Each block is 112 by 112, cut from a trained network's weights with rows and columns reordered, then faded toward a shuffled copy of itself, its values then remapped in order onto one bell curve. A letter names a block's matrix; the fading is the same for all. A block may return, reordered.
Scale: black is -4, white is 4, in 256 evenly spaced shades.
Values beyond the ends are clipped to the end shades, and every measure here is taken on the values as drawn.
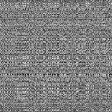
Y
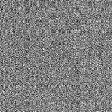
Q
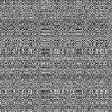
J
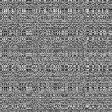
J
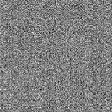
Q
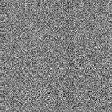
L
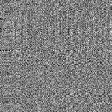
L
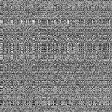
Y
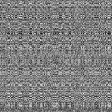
J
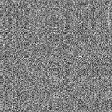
Q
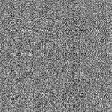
L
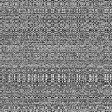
J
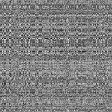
J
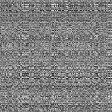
J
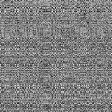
Y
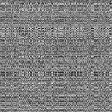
J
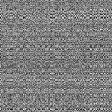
Y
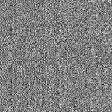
Q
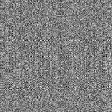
L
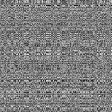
Y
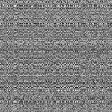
J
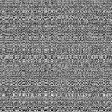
J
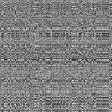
J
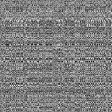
Y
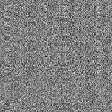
Q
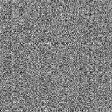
L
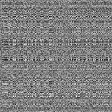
J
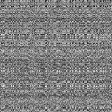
J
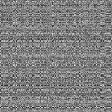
J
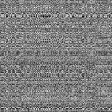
Y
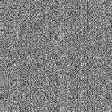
Q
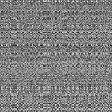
J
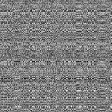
J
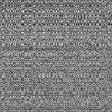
Y
